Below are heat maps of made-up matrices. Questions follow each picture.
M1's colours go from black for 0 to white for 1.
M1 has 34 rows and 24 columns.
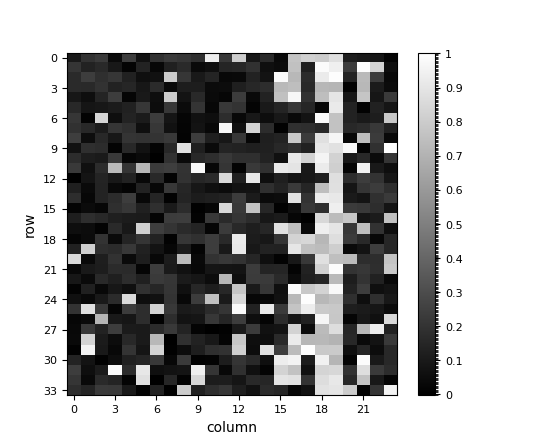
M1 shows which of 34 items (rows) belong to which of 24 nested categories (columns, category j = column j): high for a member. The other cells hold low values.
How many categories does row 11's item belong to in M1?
8
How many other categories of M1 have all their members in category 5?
2
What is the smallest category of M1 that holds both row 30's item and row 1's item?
21
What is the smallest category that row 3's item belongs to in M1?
15
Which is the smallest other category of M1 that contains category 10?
12
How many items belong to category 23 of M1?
7
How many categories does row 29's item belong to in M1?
8
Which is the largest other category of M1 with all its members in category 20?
8
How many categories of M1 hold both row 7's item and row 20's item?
1
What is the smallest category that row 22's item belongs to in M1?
11
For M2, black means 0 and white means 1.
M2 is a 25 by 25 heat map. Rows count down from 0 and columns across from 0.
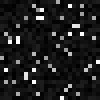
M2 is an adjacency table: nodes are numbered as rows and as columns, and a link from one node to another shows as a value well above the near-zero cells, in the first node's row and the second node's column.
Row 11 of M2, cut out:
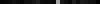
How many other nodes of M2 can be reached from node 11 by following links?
2
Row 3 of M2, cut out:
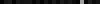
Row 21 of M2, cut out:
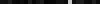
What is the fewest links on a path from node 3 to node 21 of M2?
4
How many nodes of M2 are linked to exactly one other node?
8
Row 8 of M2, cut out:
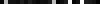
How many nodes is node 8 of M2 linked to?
4
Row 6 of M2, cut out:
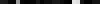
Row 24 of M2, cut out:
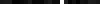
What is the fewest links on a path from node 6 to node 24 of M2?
3
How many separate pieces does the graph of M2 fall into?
6
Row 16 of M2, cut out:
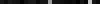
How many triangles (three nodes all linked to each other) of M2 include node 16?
0
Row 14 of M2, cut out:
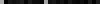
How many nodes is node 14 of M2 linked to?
2
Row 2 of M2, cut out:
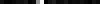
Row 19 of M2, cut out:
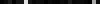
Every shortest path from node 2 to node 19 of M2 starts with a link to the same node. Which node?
node 9
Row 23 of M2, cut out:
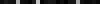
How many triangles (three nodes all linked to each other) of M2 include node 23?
1
